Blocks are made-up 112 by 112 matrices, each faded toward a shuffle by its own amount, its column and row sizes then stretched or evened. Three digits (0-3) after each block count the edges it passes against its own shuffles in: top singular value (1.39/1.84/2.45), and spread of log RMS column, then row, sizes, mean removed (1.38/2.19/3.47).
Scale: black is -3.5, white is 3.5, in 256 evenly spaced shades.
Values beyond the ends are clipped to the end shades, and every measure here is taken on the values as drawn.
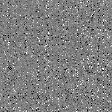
0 2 1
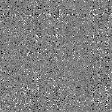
0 2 2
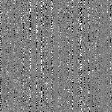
1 3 1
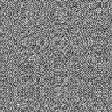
3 1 0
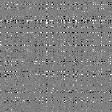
3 2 3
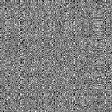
3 2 0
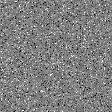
0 1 0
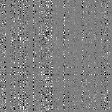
2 3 2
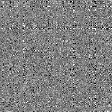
2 2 2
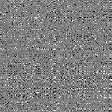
3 1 2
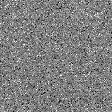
1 0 0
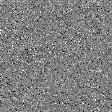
1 1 1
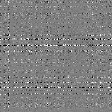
2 2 3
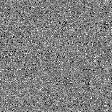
1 0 2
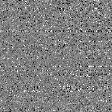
2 1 2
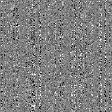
2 3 1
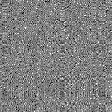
3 0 0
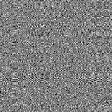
3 0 2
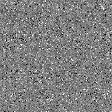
1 1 1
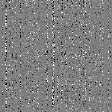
1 3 1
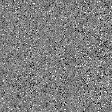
1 2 0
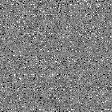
1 1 2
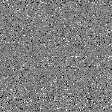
0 0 2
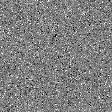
0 1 0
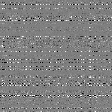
3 1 3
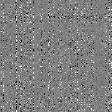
1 3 2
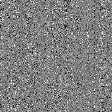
1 2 0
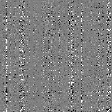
2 3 2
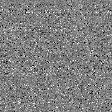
0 0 2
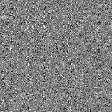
2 1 0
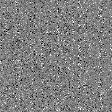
0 2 1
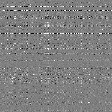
3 1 3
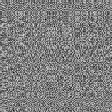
3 0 0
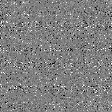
2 1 2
